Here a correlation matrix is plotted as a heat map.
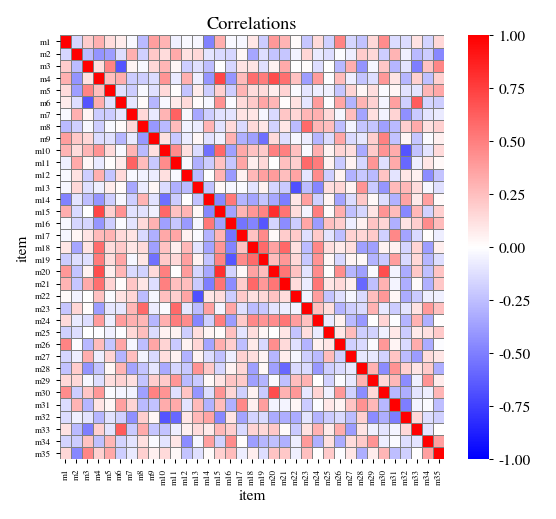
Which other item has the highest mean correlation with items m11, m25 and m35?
m23
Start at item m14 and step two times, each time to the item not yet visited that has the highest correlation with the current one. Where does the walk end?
m34
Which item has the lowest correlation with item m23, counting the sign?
m4
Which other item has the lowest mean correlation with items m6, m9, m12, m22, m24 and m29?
m13
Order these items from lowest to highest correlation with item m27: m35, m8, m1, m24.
m24, m1, m8, m35
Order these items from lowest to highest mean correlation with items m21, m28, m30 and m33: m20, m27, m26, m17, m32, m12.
m27, m32, m17, m12, m26, m20
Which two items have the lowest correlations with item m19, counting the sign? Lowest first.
m16, m9
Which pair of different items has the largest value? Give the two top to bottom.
m15, m20
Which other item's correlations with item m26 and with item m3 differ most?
m6
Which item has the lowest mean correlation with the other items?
m32
